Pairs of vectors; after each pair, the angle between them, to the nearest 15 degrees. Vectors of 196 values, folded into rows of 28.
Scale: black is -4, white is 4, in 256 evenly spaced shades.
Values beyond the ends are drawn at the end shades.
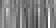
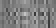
135 degrees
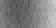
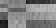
90 degrees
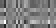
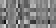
150 degrees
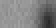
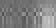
150 degrees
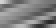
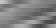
15 degrees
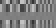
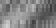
60 degrees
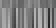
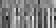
150 degrees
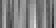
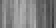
45 degrees
